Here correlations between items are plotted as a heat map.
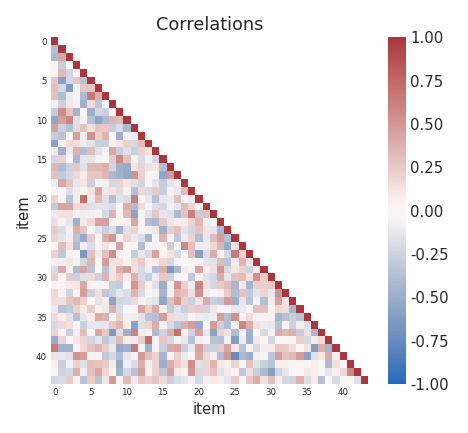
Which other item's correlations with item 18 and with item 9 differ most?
15
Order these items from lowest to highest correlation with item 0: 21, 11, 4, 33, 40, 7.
21, 40, 4, 33, 7, 11
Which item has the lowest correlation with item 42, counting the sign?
30
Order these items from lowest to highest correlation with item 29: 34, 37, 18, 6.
37, 6, 18, 34
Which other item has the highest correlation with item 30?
28
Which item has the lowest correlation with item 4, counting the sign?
27
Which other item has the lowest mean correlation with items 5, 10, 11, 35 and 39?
36
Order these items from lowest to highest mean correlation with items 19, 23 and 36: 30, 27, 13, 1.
13, 30, 1, 27
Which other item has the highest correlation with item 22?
19
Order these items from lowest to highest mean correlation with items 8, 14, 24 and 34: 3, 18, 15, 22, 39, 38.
18, 15, 38, 39, 22, 3
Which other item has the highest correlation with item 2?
10
